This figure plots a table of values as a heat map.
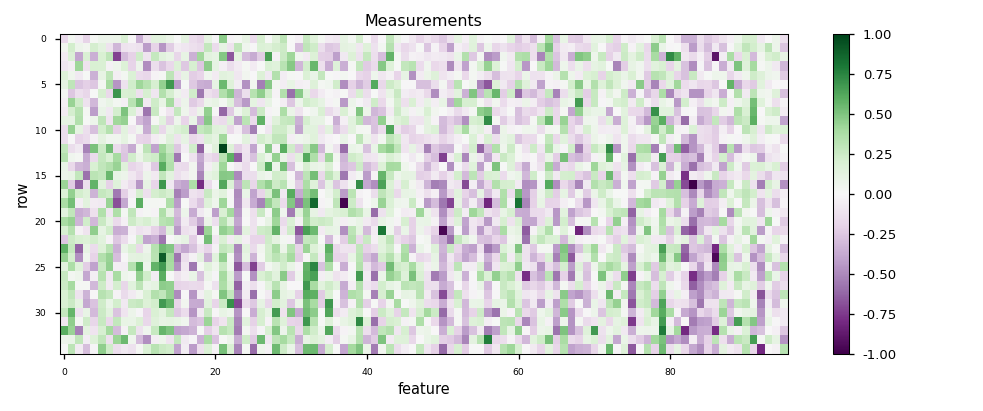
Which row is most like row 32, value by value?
23
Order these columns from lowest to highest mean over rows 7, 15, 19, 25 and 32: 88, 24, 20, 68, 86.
86, 24, 88, 20, 68
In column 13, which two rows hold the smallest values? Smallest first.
22, 1
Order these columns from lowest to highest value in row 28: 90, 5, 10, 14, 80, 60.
80, 10, 60, 90, 5, 14
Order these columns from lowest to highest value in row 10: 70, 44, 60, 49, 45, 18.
45, 44, 60, 70, 49, 18
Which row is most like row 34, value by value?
28
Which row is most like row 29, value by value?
13
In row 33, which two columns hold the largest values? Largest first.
56, 91
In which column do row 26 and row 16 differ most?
10
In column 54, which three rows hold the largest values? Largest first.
6, 19, 15
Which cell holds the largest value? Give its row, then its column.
12, 21
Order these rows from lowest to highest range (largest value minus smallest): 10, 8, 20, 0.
0, 20, 10, 8
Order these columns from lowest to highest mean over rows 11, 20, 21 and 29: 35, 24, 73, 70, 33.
24, 70, 73, 35, 33
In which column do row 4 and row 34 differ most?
92
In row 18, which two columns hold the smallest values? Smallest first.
37, 56
